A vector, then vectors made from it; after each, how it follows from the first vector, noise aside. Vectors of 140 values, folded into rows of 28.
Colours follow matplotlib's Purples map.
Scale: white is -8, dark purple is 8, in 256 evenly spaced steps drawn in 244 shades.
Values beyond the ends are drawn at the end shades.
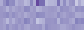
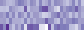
reversed, negated, scaled up.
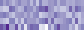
reversed, negated, scaled up.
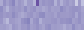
partly zeroed.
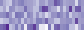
reversed, negated, scaled up.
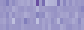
partly zeroed.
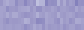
negated, shrunk.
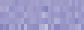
reversed, negated, shrunk.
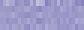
negated, shrunk.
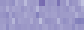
partly zeroed.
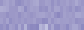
reversed, negated, shrunk.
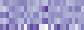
reversed, negated, scaled up.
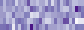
wrapped around, negated, scaled up.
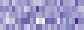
wrapped around, negated, scaled up.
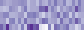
reversed, negated, scaled up.
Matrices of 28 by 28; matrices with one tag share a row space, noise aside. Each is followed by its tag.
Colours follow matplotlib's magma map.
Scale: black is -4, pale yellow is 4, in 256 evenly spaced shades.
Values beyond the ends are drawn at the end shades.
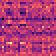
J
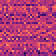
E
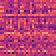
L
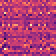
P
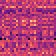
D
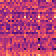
E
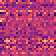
D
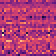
J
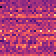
D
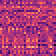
E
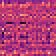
J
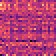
D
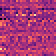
D
